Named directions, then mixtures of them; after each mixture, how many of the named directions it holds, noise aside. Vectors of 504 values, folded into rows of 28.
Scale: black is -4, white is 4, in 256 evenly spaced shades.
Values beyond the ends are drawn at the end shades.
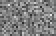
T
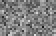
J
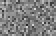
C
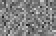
three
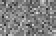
two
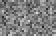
one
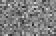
three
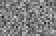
three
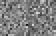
two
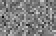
three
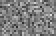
one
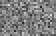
one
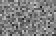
three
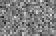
two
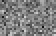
one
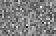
two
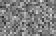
two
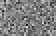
one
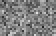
one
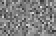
three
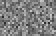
three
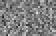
three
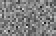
two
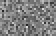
one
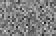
two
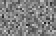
three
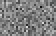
two
